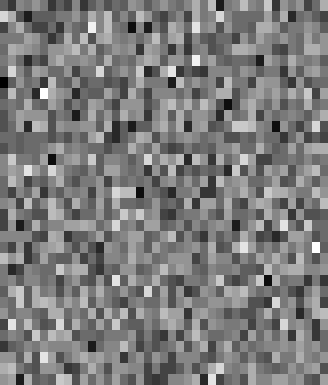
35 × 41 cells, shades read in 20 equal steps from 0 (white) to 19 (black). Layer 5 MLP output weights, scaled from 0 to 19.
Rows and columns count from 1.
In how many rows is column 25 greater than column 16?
16
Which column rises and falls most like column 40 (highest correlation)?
30
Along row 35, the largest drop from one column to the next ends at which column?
27
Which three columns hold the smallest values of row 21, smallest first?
36, 15, 39
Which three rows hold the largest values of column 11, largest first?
1, 24, 8
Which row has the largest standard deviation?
12
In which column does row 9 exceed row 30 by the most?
10
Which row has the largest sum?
13
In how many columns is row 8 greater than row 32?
20
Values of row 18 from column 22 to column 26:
16 10 10 8 15
